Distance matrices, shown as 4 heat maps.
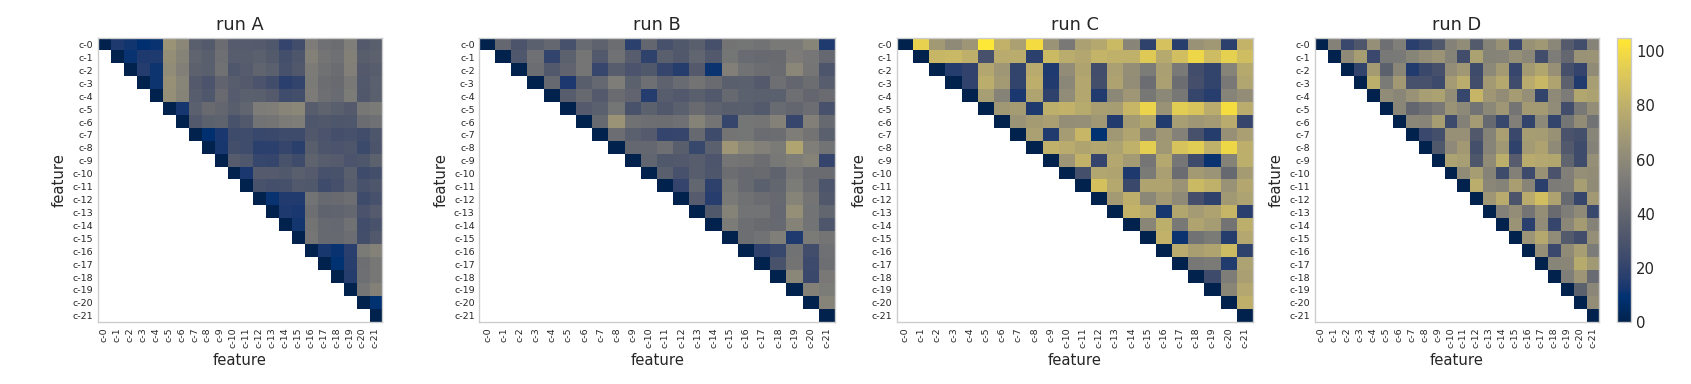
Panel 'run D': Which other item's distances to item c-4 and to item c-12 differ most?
c-17
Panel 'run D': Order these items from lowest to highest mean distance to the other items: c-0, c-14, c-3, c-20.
c-0, c-20, c-3, c-14
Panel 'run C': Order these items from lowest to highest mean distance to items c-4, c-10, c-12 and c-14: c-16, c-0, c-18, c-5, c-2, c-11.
c-2, c-18, c-11, c-0, c-16, c-5
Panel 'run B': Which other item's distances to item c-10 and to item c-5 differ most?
c-3
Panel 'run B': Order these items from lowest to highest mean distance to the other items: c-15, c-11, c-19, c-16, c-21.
c-11, c-21, c-16, c-15, c-19
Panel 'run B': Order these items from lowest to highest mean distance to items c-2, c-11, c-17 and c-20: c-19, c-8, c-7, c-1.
c-7, c-1, c-8, c-19
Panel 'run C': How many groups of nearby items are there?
5
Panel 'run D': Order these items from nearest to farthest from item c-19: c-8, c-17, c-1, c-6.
c-8, c-1, c-6, c-17
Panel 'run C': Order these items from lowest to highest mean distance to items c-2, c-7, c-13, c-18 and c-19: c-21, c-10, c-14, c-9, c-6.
c-9, c-6, c-21, c-10, c-14
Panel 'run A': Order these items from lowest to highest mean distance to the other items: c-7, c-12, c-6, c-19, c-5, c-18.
c-7, c-12, c-18, c-19, c-6, c-5
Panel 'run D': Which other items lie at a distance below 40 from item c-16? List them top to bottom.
c-6, c-10, c-14, c-18
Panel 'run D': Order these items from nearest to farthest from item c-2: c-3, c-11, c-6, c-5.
c-3, c-5, c-6, c-11
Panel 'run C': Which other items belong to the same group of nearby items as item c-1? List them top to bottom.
c-5, c-8
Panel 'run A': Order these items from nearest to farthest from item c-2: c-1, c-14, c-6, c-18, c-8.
c-1, c-14, c-8, c-18, c-6
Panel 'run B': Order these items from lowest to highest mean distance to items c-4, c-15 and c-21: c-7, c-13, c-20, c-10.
c-10, c-7, c-13, c-20
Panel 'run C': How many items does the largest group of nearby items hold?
8
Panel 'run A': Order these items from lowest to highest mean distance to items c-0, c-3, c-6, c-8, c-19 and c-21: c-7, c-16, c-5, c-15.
c-7, c-15, c-16, c-5
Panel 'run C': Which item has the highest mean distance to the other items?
c-1
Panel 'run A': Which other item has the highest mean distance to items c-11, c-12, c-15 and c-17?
c-5
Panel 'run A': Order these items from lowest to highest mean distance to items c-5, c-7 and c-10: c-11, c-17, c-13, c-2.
c-11, c-17, c-13, c-2
